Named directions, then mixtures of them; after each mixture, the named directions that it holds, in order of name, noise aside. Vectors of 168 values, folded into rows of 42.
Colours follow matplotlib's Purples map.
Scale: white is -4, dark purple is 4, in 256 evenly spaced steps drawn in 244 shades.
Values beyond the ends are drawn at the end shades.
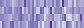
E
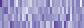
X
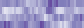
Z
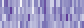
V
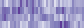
V, Z.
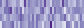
E, V.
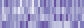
V, Z.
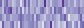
E, V.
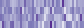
E.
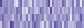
E, X.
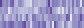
X, Z.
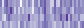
V.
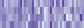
E, V.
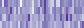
V.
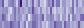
V, X.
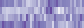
X, Z.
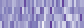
E.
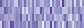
E, X.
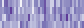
V.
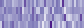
E.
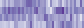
X, Z.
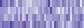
X, Z.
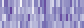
V.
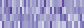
E, V.
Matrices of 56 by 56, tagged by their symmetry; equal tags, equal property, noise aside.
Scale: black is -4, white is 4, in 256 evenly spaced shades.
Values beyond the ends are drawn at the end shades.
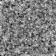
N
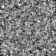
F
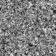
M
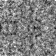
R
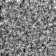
M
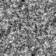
F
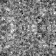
R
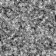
F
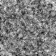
N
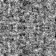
R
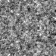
R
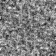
F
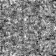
R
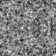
R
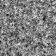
M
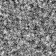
M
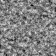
F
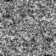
F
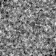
F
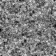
F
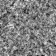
M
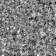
M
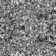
R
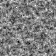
F
